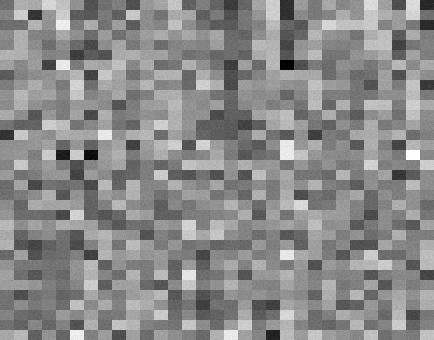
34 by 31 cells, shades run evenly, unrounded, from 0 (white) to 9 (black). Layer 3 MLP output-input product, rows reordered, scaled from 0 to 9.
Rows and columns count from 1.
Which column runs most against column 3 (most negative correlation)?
10
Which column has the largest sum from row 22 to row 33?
15
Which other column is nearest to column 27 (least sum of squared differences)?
2
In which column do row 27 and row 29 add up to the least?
7
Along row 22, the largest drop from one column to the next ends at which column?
6
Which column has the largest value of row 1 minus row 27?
31
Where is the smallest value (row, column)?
16, 30
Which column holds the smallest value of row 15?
21
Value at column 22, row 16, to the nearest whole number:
2
